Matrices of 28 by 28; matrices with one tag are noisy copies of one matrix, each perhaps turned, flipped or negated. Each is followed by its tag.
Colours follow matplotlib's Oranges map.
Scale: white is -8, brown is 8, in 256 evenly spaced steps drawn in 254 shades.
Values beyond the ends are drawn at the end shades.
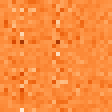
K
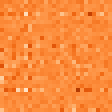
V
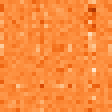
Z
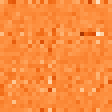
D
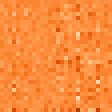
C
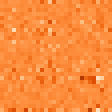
D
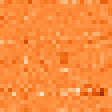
Z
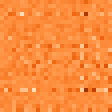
V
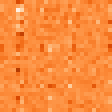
Z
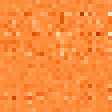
C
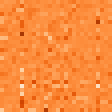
V
